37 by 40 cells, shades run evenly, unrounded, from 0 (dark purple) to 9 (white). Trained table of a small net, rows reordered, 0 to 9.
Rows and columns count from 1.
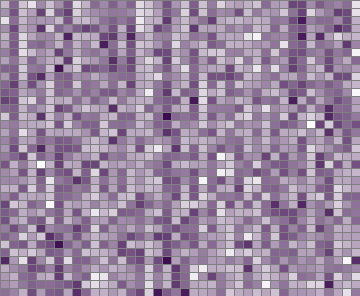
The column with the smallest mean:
19
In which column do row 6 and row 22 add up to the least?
12
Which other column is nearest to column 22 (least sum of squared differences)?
2
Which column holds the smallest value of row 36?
37
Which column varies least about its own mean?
17
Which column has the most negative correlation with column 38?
16
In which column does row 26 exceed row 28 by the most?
21
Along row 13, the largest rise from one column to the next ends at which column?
23
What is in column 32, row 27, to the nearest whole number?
2
